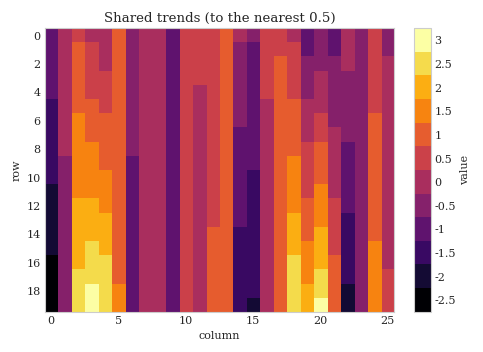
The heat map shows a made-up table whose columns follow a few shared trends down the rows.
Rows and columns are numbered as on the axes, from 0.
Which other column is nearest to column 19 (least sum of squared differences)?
21
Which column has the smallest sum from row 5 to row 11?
0
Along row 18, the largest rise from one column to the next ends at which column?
2
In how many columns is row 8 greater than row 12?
4
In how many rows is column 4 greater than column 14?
19
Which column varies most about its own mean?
20
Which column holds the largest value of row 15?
3
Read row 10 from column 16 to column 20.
0 1 1.5 0.5 1
